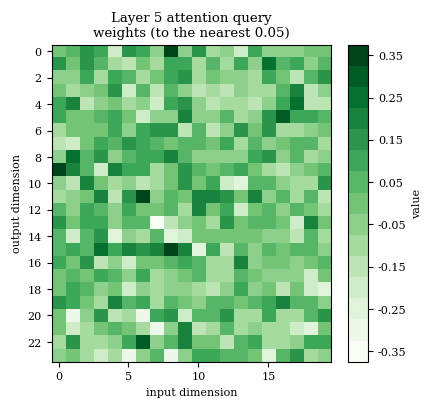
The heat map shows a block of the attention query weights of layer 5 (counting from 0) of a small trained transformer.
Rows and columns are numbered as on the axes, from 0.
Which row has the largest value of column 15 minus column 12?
1
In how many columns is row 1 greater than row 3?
16
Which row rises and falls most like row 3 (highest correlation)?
4
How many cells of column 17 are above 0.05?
5
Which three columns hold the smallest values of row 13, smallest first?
7, 17, 8
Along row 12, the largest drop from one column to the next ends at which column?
13
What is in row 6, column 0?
-0.1
